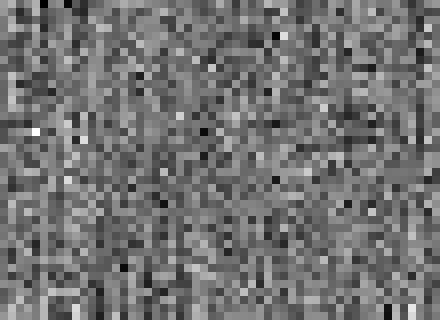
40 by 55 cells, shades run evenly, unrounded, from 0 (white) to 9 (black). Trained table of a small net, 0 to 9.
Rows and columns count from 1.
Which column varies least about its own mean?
1
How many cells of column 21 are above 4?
35
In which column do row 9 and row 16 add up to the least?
9
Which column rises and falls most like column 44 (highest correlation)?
53
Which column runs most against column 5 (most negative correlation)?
26
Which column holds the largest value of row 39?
49
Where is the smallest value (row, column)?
17, 5
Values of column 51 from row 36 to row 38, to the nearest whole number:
3 6 5
